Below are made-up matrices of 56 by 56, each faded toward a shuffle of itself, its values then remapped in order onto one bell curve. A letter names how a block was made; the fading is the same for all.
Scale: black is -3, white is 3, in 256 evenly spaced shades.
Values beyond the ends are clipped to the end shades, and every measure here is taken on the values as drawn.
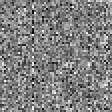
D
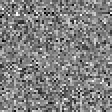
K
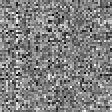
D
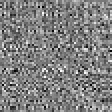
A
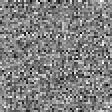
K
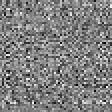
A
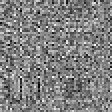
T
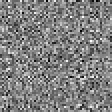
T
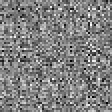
T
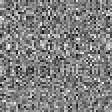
T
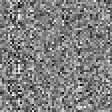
D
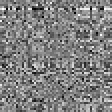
A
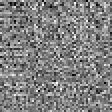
T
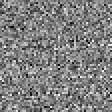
K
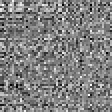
A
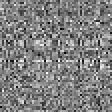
A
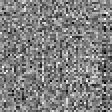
D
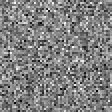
K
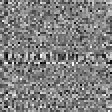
A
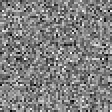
K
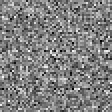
K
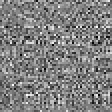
A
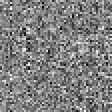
D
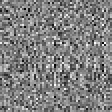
T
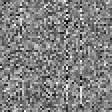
D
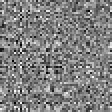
T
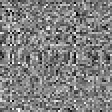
T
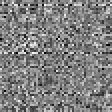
A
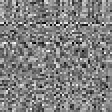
A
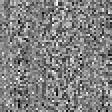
D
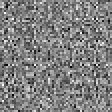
T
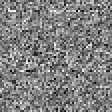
K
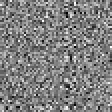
T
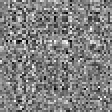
T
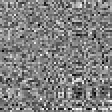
A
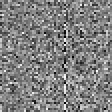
D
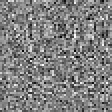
T
